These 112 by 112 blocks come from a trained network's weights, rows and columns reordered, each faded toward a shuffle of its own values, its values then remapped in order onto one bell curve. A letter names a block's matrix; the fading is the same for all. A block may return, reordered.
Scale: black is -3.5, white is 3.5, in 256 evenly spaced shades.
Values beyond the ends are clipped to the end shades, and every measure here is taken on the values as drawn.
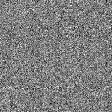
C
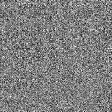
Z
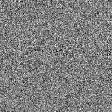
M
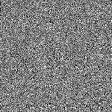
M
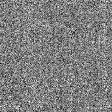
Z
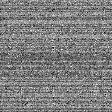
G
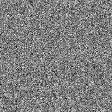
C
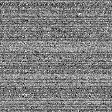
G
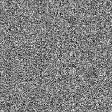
C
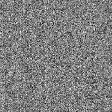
Z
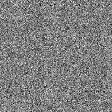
C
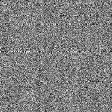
M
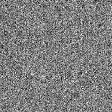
Z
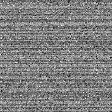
G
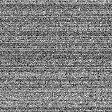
G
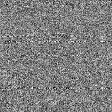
M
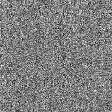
C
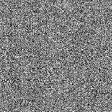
Z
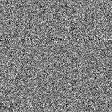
C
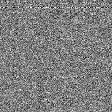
C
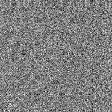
C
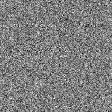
C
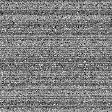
G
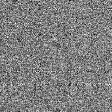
Z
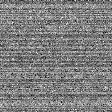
G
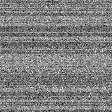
G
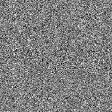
M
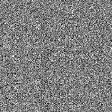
Z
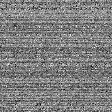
G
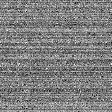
G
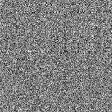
C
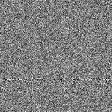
C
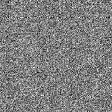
M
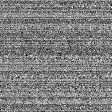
G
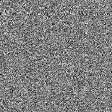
M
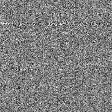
Z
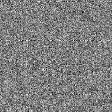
M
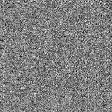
Z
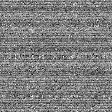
G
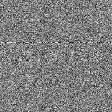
C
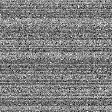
G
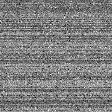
G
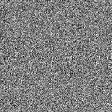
M
